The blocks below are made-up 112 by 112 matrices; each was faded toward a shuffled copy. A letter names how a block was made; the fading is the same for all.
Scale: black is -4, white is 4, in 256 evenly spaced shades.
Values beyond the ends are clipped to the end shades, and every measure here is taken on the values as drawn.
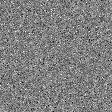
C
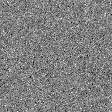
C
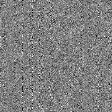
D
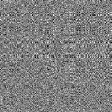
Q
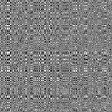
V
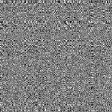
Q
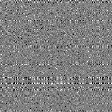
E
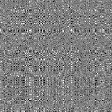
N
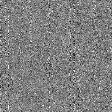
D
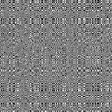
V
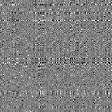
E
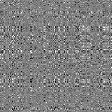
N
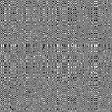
V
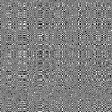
V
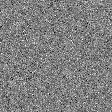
C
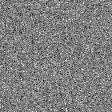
C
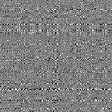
E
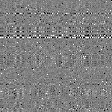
E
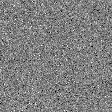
C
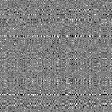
E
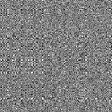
Q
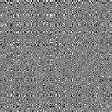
N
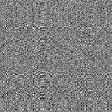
Q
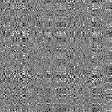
N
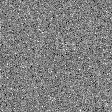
C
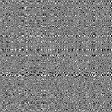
E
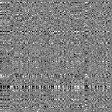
E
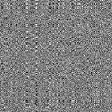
Q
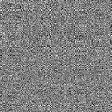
Q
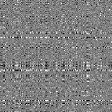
E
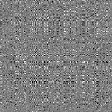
N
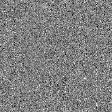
D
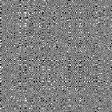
N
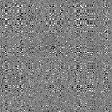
N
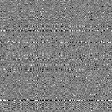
E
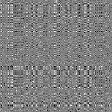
V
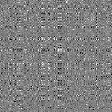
N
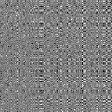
V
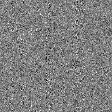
D
